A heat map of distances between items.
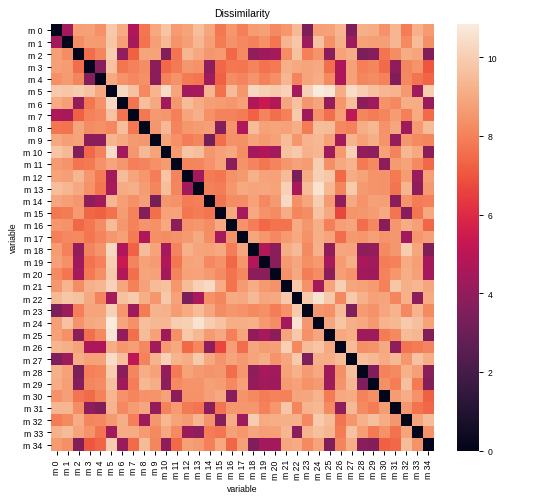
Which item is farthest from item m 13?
m 24
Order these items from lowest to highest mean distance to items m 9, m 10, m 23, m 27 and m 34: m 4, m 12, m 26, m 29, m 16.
m 29, m 4, m 26, m 16, m 12
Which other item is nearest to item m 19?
m 20
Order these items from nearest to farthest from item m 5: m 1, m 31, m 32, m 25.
m 32, m 31, m 1, m 25
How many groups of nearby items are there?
7
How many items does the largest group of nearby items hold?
10
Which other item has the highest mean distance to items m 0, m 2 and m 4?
m 5
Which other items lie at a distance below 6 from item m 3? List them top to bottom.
m 4, m 9, m 14, m 26, m 31
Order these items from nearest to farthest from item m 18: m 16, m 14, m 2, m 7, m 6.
m 2, m 6, m 7, m 16, m 14
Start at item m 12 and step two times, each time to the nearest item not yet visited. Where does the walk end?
m 33
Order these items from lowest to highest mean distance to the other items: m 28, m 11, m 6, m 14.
m 28, m 6, m 14, m 11
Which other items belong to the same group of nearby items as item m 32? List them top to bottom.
m 8, m 15, m 17
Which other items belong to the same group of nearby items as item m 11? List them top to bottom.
m 16, m 30
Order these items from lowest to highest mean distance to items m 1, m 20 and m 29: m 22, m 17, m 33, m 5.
m 17, m 33, m 22, m 5
